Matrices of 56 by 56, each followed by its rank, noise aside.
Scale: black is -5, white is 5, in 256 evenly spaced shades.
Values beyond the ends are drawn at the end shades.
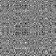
five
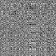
five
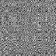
five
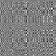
two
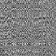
four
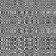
two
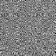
five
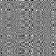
two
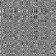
five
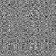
six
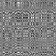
three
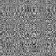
four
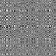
two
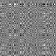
three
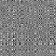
four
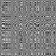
three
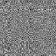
six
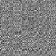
five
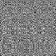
six
